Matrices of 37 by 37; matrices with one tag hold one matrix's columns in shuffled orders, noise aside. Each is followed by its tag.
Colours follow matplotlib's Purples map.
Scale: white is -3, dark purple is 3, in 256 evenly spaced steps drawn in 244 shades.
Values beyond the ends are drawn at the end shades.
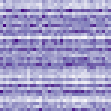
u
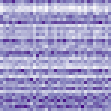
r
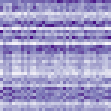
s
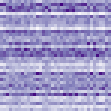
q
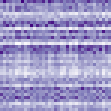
s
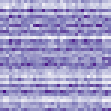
u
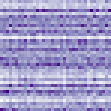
u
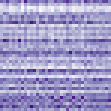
r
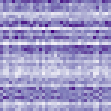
s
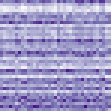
r
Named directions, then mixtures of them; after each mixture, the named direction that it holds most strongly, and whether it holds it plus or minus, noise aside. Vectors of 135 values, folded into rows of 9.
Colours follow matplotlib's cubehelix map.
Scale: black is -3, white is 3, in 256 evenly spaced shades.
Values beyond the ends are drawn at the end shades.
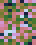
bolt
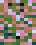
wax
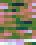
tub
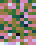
wax, minus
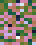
wax, minus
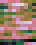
tub, minus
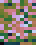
wax, plus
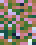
wax, plus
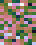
wax, minus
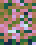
bolt, plus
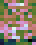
tub, minus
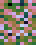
wax, plus
